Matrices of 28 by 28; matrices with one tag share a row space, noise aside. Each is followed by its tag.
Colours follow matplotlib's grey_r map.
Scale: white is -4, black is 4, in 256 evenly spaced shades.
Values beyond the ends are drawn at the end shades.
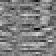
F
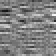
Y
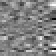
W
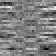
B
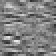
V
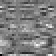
F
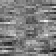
B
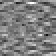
W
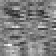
V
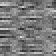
Y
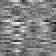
V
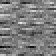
Y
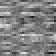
Y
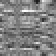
F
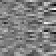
W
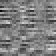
Y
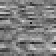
Y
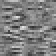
V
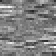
B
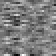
V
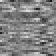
F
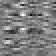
V
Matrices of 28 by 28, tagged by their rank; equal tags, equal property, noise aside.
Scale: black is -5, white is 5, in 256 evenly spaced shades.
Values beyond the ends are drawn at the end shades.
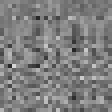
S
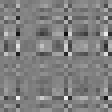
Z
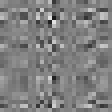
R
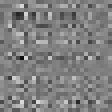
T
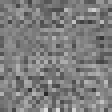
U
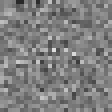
U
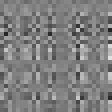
R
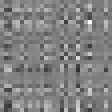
R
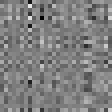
T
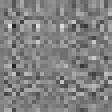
S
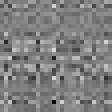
R
